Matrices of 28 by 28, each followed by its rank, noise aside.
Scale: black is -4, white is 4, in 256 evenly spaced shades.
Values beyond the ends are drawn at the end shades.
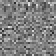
six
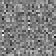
five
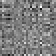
four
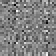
four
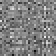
four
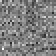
five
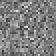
six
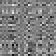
three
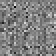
six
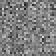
five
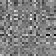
three
